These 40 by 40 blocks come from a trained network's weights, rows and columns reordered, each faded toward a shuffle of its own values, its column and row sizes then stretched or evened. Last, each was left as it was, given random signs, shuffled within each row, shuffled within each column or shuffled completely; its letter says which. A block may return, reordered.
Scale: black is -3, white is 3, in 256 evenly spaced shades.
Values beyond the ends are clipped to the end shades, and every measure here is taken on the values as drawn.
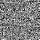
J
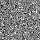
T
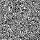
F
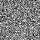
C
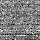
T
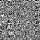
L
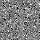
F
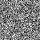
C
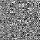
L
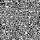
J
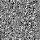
F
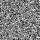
C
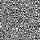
L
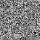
J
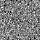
F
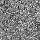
T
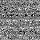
T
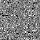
J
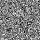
C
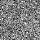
F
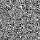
J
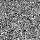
T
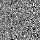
F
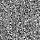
F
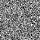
F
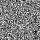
T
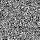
C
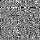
L
